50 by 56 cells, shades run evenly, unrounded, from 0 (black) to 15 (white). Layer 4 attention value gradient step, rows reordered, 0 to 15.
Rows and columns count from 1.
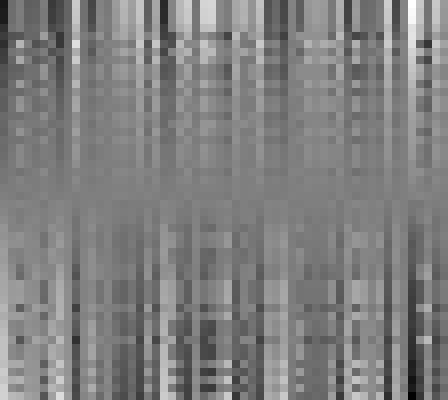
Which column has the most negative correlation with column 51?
38
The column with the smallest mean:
53
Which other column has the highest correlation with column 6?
13
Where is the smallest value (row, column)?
50, 52
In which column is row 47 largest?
1
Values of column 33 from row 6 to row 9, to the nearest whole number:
12 10 11 9
